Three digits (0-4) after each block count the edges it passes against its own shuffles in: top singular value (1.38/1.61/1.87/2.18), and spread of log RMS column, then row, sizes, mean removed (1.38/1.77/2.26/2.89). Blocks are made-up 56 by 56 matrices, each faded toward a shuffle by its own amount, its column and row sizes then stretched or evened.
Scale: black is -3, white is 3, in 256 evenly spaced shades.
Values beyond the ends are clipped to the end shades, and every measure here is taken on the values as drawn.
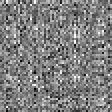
3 3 0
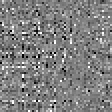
3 3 2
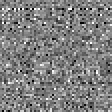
3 0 3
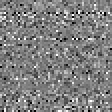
3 1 3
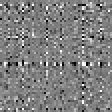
4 4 3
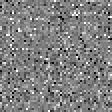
3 1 1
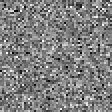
0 0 2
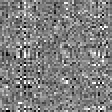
4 3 2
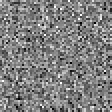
1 1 0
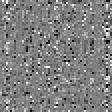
3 3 0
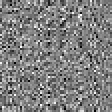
4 3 0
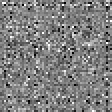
2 3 2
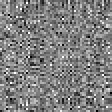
4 2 0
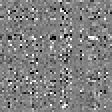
2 4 3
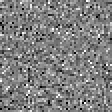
0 0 1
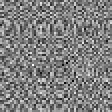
4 1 0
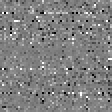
0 1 3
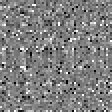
3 0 2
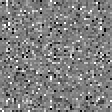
1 1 0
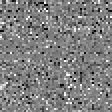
1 1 3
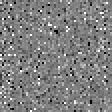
1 2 0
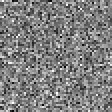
1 0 0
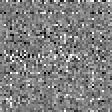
1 2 3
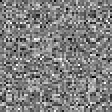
4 0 2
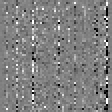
3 4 0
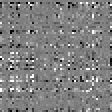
3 4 4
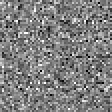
2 0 2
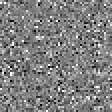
2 2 2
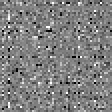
2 3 3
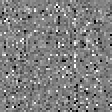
2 2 1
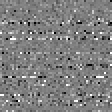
1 0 4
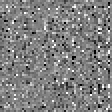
2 2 1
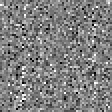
1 2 0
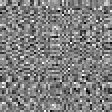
4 0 0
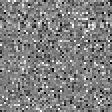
2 1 2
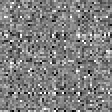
3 2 3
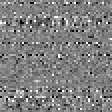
3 0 4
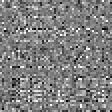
3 1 3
